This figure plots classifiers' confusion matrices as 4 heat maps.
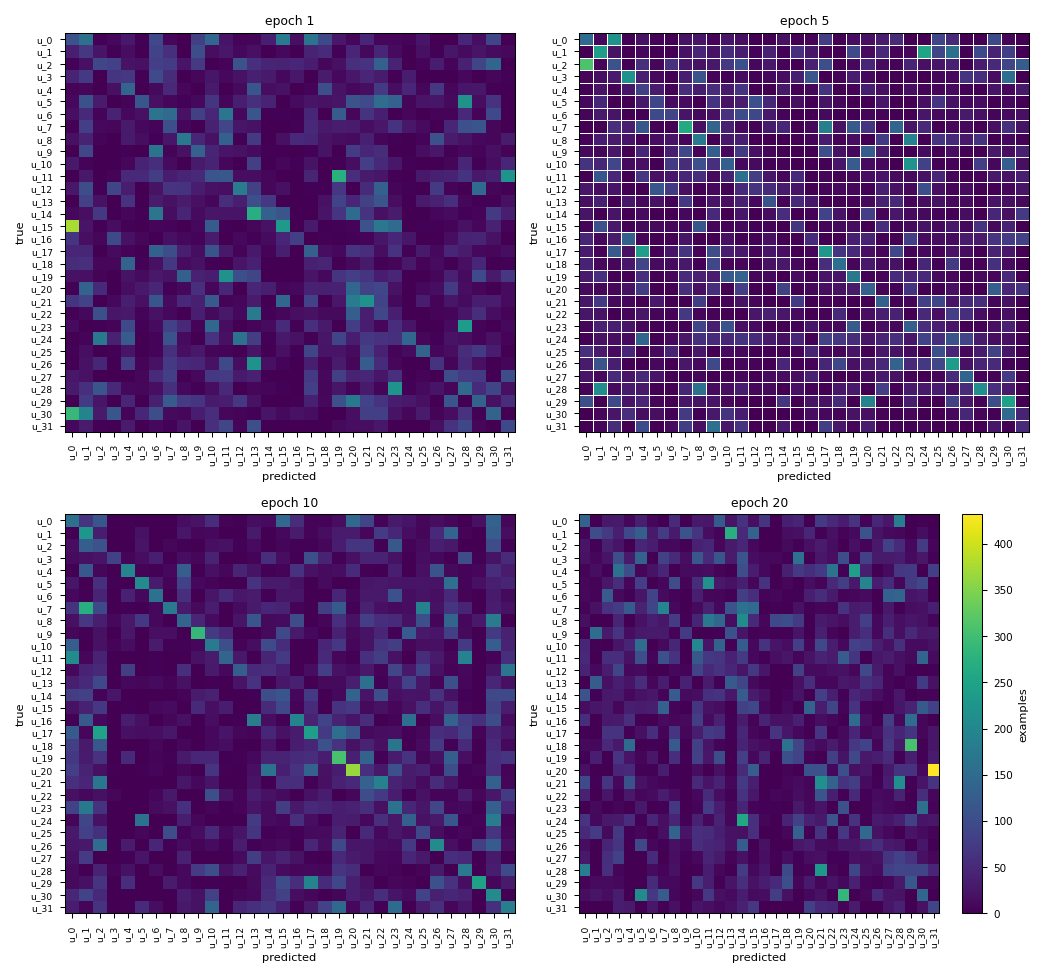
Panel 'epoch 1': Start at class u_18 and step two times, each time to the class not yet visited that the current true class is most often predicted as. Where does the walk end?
u_13
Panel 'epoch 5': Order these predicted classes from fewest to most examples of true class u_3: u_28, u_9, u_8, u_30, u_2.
u_9, u_2, u_28, u_8, u_30
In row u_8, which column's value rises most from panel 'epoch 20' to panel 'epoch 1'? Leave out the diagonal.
u_26
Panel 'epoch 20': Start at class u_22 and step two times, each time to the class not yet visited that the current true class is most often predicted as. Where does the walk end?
u_28
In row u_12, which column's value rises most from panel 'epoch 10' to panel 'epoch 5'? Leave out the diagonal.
u_5
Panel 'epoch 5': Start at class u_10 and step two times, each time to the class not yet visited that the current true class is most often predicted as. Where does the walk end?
u_19
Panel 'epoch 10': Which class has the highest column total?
u_30
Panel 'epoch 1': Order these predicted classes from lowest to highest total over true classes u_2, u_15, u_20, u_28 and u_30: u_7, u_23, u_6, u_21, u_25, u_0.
u_25, u_7, u_6, u_21, u_23, u_0
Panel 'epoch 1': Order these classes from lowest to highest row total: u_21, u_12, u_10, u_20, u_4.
u_10, u_4, u_20, u_12, u_21
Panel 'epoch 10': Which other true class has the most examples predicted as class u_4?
u_12
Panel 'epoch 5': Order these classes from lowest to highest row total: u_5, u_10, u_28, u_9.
u_5, u_9, u_28, u_10
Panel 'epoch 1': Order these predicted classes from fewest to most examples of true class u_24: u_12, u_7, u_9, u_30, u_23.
u_9, u_30, u_23, u_7, u_12
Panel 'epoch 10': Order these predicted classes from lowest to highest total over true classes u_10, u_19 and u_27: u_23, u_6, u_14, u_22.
u_6, u_22, u_23, u_14
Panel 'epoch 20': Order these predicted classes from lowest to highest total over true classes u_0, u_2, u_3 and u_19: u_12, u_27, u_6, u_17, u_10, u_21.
u_17, u_6, u_21, u_27, u_10, u_12
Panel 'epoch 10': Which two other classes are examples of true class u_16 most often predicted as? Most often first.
u_13, u_24
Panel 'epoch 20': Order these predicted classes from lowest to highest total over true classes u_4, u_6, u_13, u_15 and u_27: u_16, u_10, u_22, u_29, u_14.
u_16, u_10, u_29, u_22, u_14
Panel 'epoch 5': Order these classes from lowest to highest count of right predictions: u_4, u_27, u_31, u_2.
u_31, u_4, u_2, u_27
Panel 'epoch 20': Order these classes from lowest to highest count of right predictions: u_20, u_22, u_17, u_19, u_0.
u_22, u_17, u_19, u_20, u_0
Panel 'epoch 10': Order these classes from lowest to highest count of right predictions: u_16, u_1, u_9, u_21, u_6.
u_21, u_6, u_16, u_1, u_9
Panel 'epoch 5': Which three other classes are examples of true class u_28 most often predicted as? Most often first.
u_1, u_8, u_21
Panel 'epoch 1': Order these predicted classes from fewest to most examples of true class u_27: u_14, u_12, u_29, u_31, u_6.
u_14, u_12, u_6, u_29, u_31
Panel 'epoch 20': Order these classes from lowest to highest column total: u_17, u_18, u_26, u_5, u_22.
u_17, u_26, u_18, u_22, u_5
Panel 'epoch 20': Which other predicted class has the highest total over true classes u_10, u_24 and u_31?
u_14
